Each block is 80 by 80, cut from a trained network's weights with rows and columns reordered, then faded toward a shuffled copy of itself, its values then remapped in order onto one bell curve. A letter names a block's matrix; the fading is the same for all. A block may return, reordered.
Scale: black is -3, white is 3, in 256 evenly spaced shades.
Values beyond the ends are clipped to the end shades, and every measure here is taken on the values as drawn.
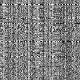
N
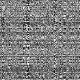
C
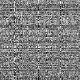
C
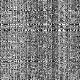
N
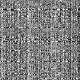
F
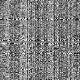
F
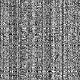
F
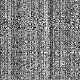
F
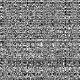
C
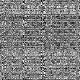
C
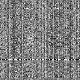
N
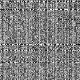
N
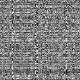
C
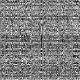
C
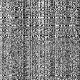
F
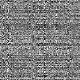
C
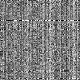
N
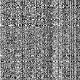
F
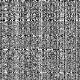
F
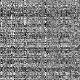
C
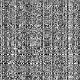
F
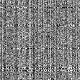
F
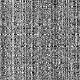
N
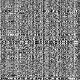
F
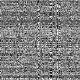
C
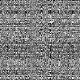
C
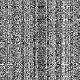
N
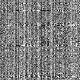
F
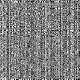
F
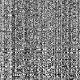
F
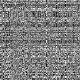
C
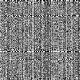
N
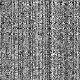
F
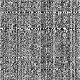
N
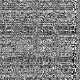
C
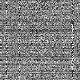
C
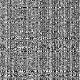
F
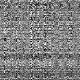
C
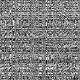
C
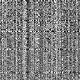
N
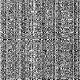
N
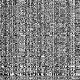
N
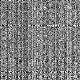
N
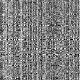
N
